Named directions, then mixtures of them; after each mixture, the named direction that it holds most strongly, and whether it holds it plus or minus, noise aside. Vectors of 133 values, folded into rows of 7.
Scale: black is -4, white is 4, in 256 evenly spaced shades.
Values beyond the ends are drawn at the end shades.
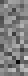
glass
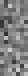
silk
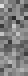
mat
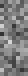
mat, minus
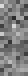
mat, plus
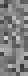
silk, plus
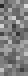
mat, minus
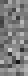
glass, plus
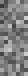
mat, minus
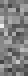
silk, minus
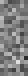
glass, minus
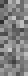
mat, minus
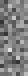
silk, plus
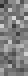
mat, minus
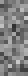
mat, minus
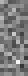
glass, minus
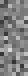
silk, plus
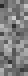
mat, minus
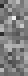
mat, minus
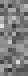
mat, minus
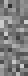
silk, minus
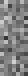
silk, minus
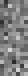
silk, plus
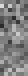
mat, plus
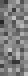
silk, plus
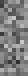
glass, plus
